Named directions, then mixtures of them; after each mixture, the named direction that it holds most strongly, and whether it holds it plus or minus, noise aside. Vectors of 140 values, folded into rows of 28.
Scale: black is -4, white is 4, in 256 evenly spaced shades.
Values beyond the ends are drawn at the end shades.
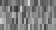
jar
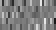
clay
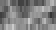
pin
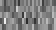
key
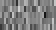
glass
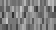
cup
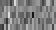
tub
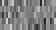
clay, minus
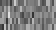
tub, plus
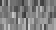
jar, plus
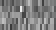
jar, plus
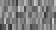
glass, plus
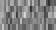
cup, minus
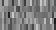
clay, plus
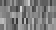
jar, plus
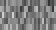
cup, minus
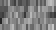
pin, plus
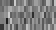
tub, plus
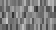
cup, plus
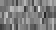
glass, plus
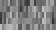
pin, plus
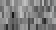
pin, minus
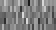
jar, minus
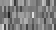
tub, minus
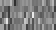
tub, minus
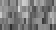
pin, minus
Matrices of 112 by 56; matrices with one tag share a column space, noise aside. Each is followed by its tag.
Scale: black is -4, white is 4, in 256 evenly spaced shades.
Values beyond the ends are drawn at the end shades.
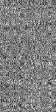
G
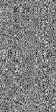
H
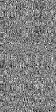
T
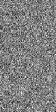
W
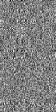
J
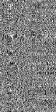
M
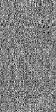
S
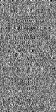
J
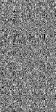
M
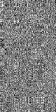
S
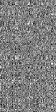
G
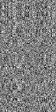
T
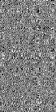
J
